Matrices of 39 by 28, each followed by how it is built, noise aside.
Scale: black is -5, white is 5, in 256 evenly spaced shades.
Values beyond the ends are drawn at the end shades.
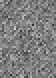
Hankel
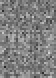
blocks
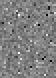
sparse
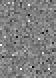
sparse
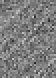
Hankel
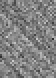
Toeplitz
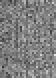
blocks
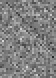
Toeplitz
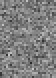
noise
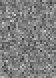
repeating columns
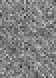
Toeplitz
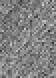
Hankel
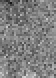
smooth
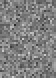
noise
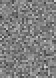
noise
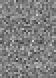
repeating columns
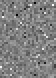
sparse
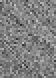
Toeplitz
